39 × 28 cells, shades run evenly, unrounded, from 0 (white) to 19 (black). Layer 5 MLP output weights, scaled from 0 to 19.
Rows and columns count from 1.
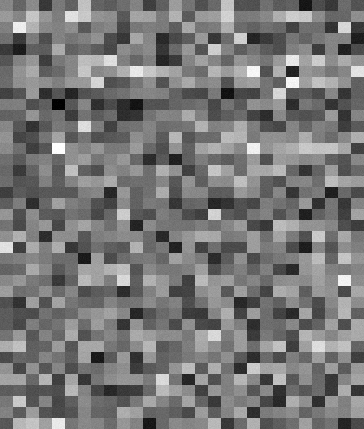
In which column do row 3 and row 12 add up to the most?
28
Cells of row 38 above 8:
22
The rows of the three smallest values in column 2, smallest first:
3, 37, 32
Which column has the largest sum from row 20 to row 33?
20
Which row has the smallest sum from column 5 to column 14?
7
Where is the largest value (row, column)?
10, 5
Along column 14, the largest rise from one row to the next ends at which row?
15
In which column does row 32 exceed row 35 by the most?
13
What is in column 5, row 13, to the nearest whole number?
7
